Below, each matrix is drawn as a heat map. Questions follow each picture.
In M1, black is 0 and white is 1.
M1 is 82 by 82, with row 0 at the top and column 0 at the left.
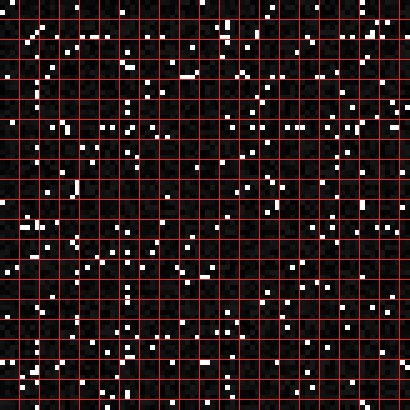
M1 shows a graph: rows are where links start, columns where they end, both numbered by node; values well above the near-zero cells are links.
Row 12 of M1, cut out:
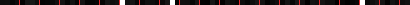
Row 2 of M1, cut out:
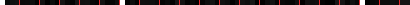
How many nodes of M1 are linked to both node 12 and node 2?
2
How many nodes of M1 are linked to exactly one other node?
6
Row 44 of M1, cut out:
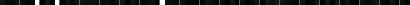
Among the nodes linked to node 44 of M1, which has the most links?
node 7
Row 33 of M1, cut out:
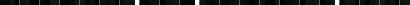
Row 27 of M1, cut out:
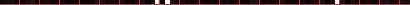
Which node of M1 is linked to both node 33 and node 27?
node 67
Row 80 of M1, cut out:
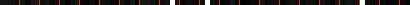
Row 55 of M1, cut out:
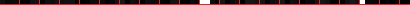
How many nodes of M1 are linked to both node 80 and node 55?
2
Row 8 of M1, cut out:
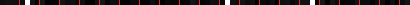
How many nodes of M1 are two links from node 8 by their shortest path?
7
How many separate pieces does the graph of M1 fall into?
6
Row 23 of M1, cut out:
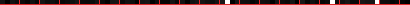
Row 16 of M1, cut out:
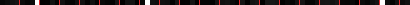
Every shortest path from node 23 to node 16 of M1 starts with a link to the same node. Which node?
node 45
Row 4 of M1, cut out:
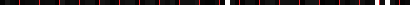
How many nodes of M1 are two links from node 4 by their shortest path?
7
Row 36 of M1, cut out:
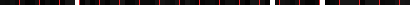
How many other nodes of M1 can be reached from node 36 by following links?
11
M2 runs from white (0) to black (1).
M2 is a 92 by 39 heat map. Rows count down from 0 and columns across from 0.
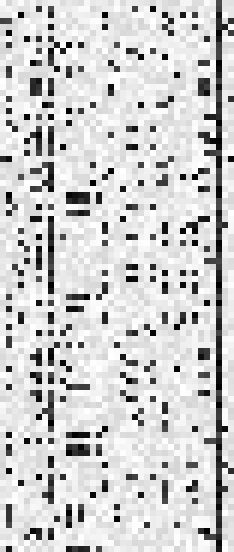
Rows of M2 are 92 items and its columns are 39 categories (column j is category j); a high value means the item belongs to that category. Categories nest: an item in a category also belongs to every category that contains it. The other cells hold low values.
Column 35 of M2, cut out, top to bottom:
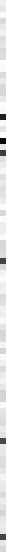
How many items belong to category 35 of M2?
6
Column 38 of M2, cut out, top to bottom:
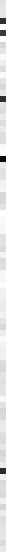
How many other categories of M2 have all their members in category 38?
2
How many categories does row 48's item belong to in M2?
5
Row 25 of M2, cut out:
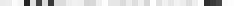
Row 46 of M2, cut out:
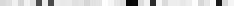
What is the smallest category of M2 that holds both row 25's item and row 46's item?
6
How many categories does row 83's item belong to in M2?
4
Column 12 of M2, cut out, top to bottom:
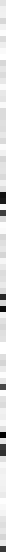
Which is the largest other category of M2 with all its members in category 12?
14
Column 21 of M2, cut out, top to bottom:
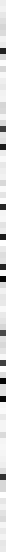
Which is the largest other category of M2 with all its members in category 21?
10
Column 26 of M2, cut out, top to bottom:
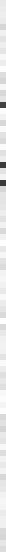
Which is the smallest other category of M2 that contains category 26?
15
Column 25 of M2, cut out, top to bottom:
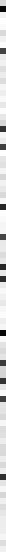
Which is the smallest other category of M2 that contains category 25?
22
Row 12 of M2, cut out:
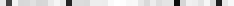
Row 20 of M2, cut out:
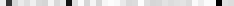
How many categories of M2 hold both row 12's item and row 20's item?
3
